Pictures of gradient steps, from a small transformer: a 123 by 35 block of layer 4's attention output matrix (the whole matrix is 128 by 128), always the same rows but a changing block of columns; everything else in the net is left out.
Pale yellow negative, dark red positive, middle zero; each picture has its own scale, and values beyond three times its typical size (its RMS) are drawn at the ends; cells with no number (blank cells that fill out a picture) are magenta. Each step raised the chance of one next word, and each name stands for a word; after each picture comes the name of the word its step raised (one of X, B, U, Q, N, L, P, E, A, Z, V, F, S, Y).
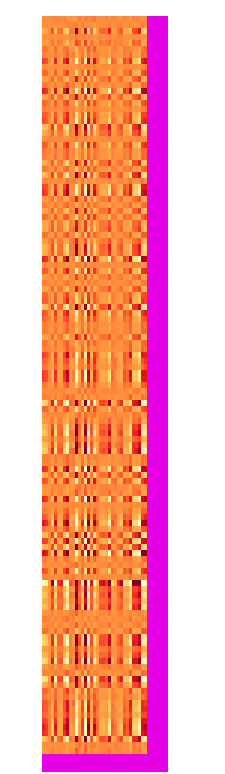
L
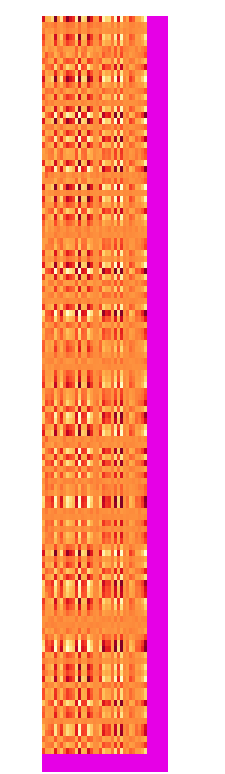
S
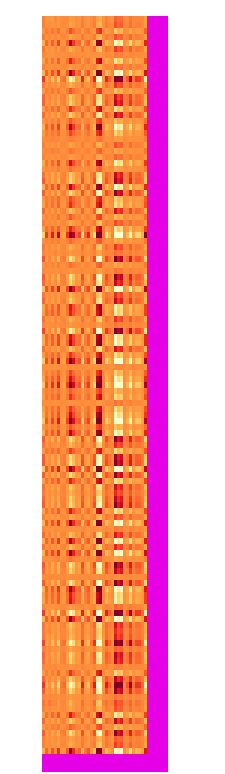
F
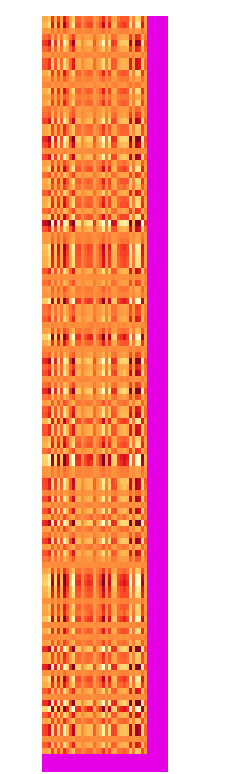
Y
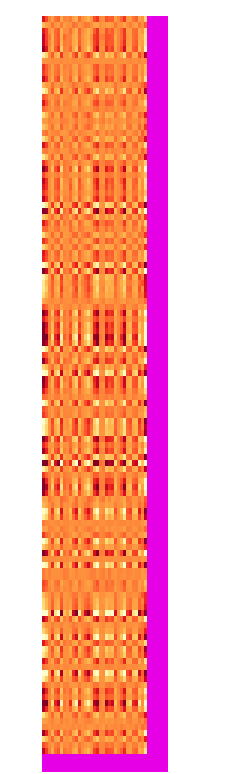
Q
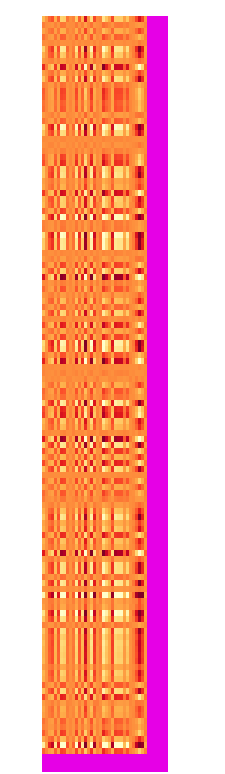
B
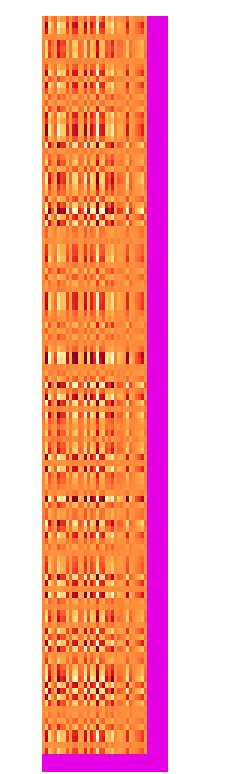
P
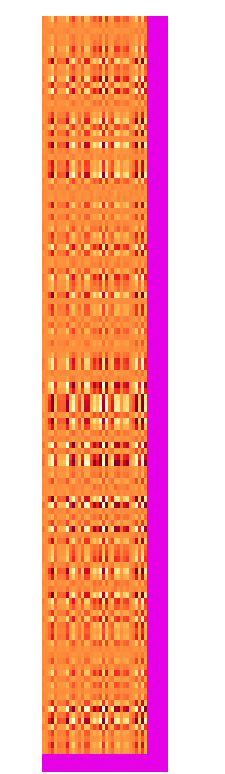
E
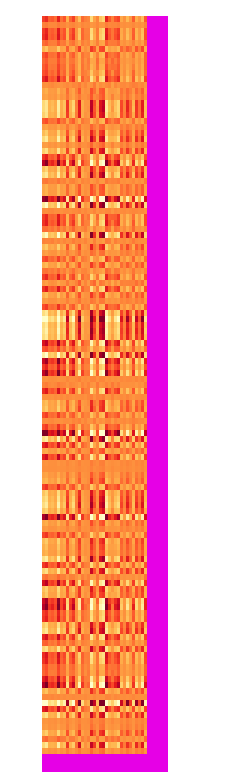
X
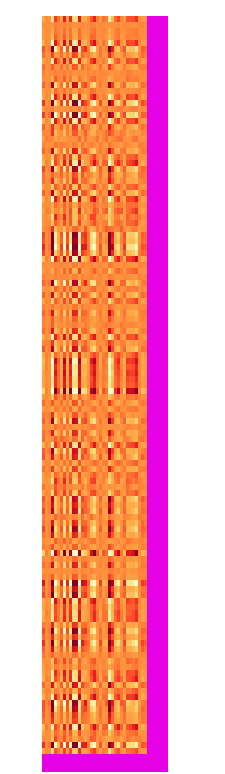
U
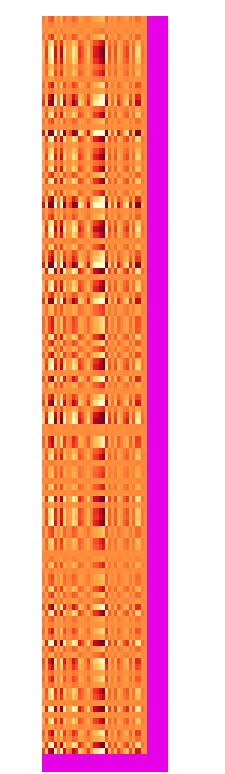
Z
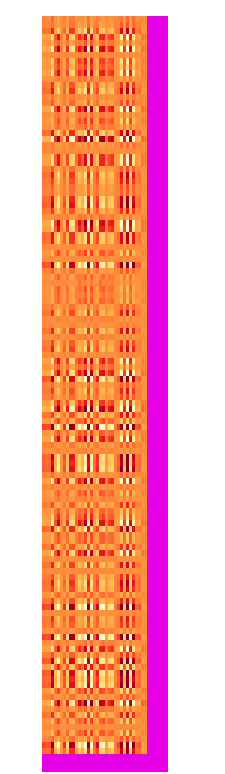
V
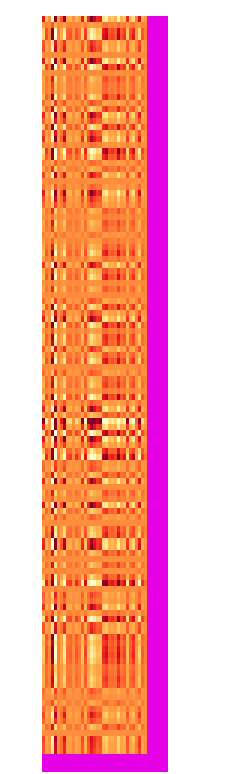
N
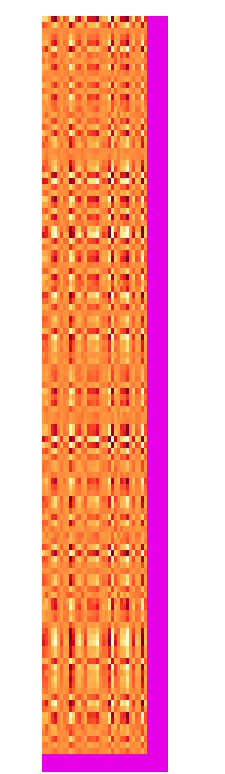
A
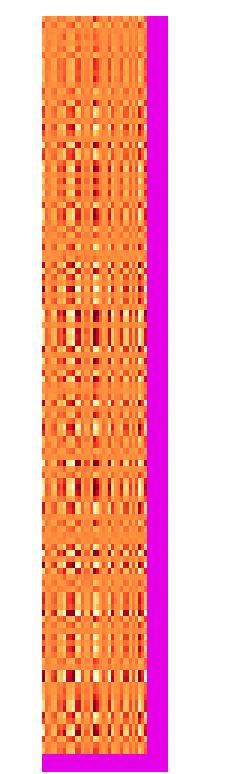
Q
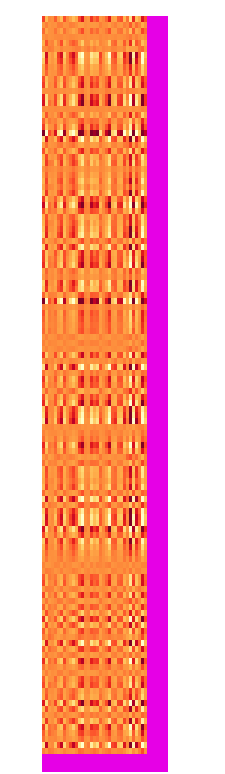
Z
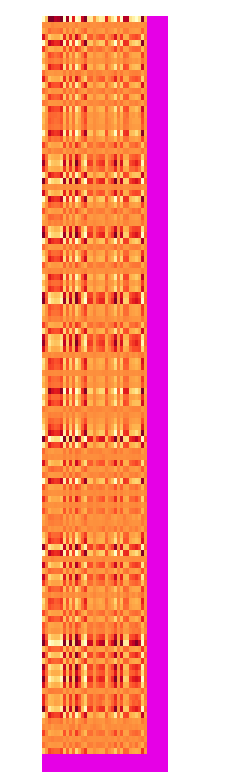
A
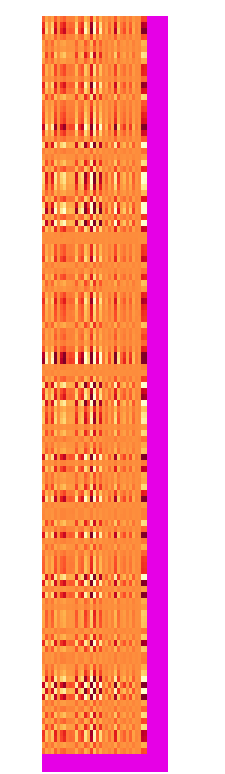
P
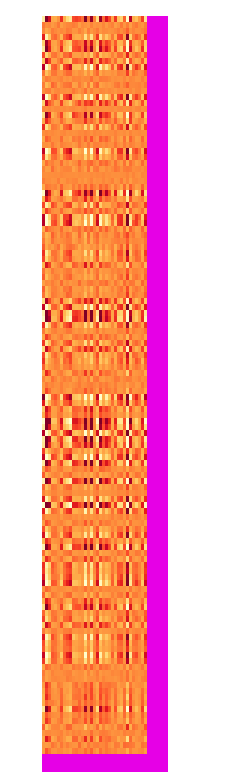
N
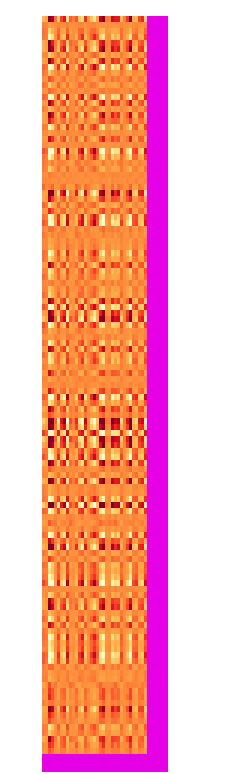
N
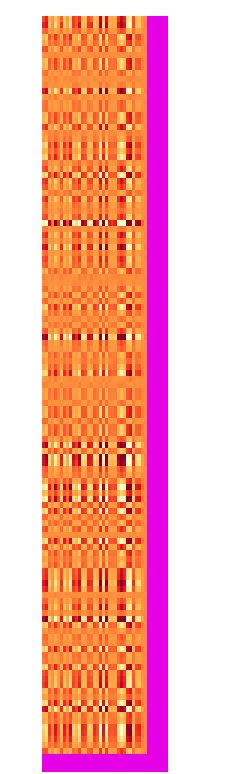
Y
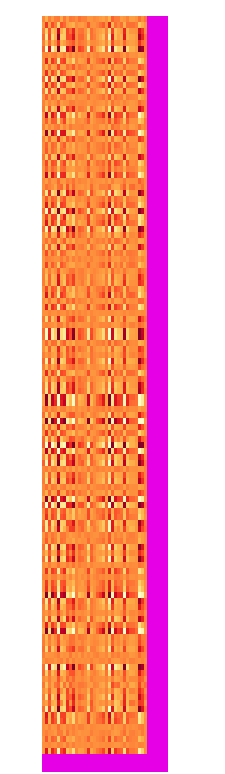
E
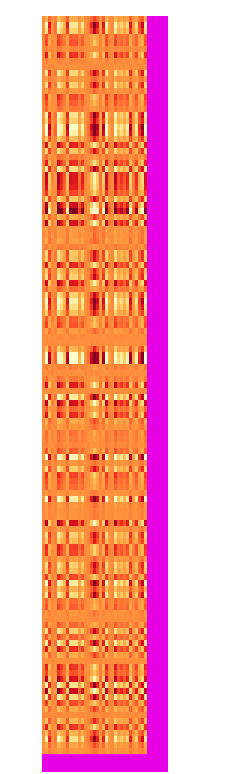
P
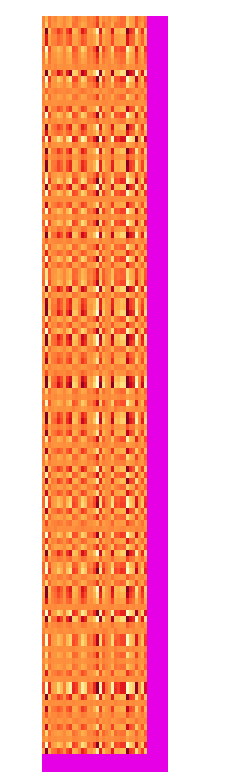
F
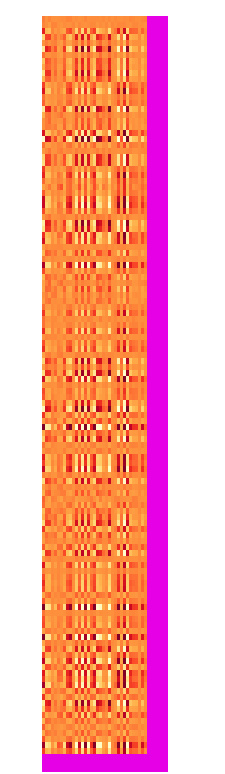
V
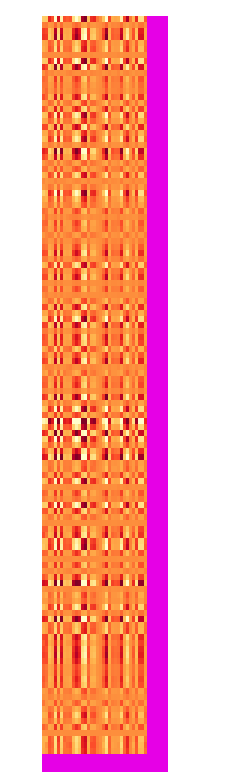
N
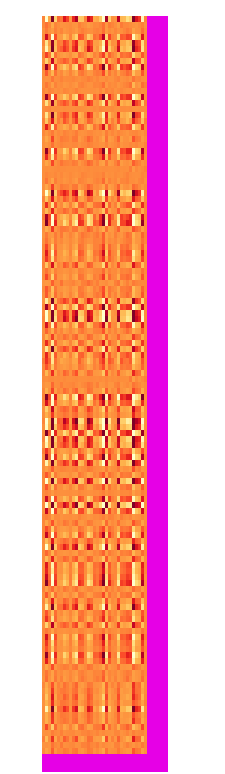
N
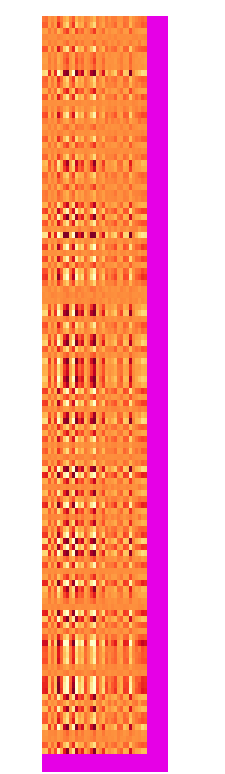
F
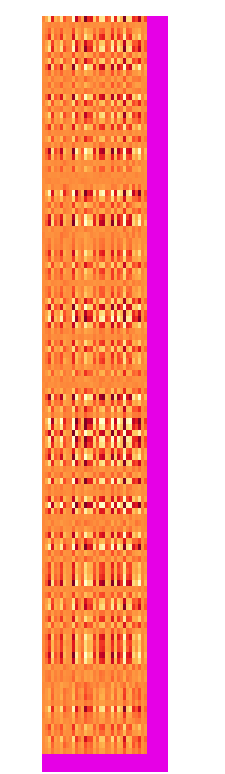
N
